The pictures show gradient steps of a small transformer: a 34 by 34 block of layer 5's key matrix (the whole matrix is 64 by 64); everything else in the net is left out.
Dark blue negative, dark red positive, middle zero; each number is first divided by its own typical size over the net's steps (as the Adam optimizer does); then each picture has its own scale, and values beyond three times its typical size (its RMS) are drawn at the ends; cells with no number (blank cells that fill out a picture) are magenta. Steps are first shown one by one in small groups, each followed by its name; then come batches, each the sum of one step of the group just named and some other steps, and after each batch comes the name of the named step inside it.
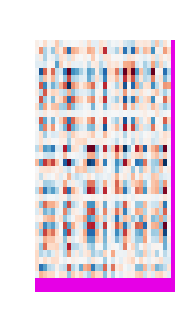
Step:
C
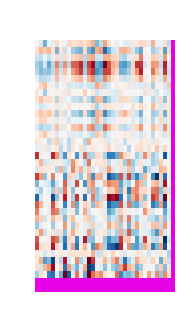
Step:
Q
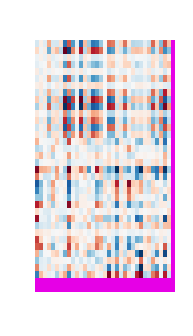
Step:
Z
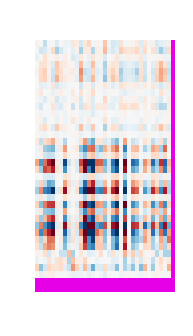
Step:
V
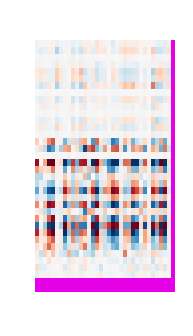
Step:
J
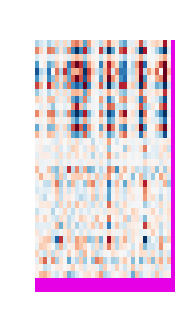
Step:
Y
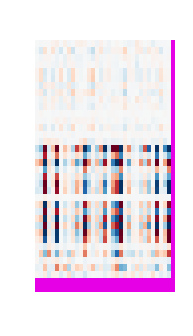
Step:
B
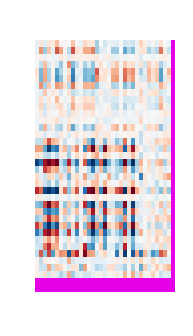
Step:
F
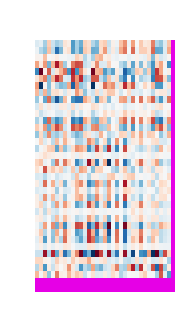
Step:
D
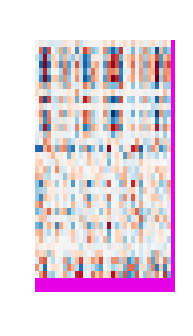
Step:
D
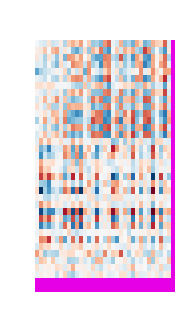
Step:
Y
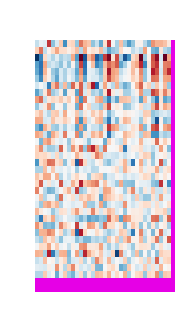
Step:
F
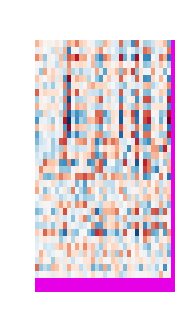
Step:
C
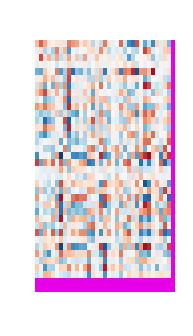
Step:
C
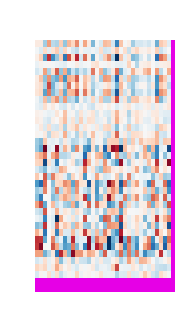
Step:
B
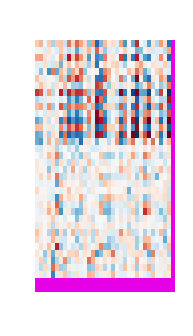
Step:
Q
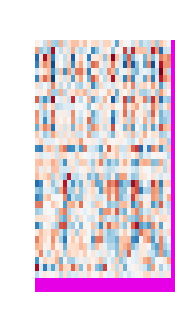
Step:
V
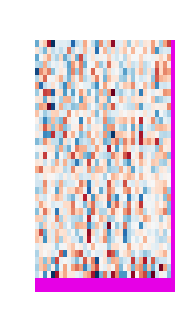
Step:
D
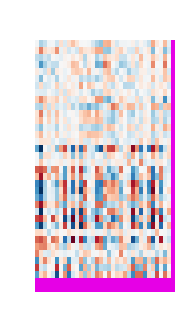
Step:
Z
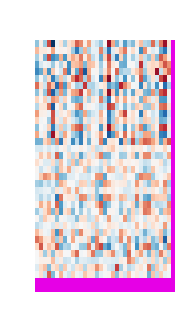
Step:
Y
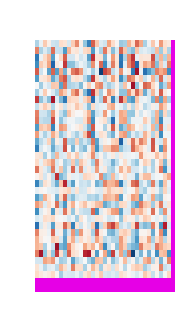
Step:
J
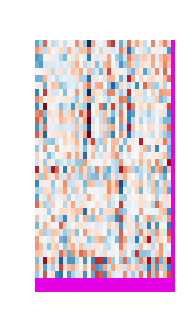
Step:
B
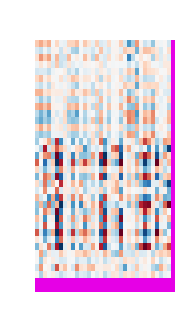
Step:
B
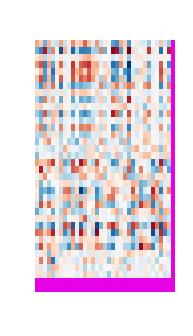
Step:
J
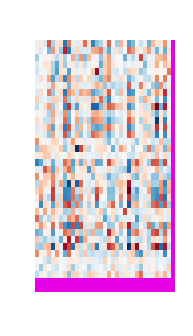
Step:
Z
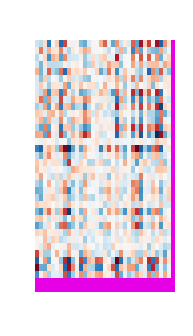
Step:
C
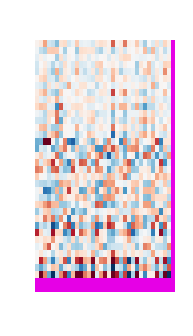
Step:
J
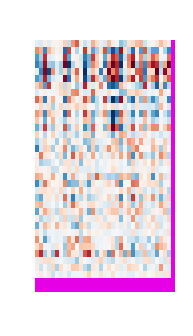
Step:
Y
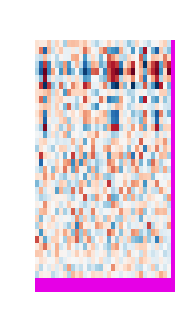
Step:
C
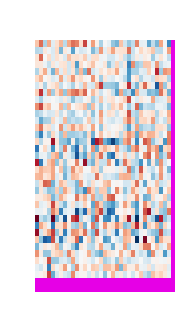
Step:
J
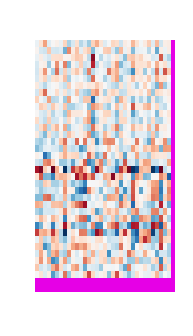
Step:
V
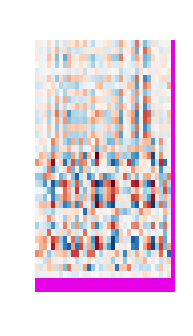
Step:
J
